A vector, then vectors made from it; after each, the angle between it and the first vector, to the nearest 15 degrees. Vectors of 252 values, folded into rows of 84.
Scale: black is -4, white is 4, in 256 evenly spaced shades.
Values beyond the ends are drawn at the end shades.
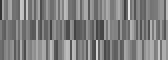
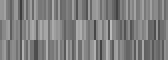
120 degrees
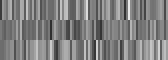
30 degrees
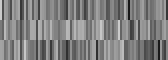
150 degrees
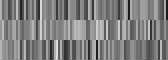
150 degrees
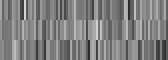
135 degrees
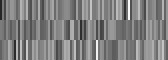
45 degrees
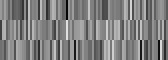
120 degrees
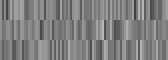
90 degrees
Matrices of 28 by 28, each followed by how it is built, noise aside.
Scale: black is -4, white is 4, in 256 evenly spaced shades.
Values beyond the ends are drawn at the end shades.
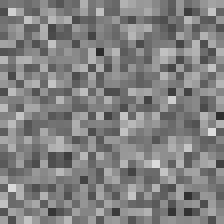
blocks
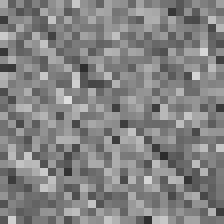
Toeplitz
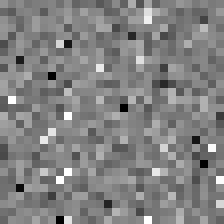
sparse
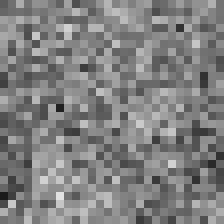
smooth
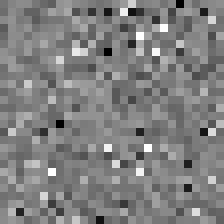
sparse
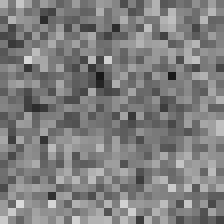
smooth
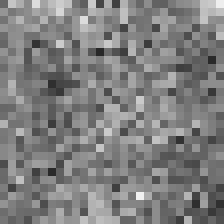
smooth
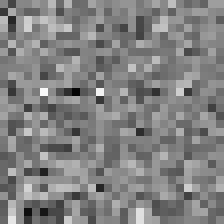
low rank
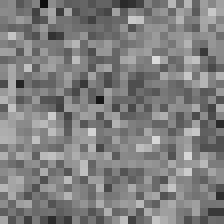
smooth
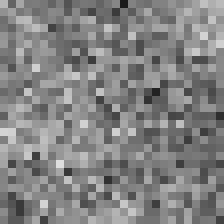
smooth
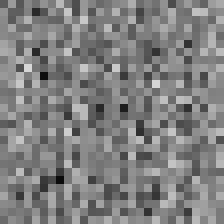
blocks
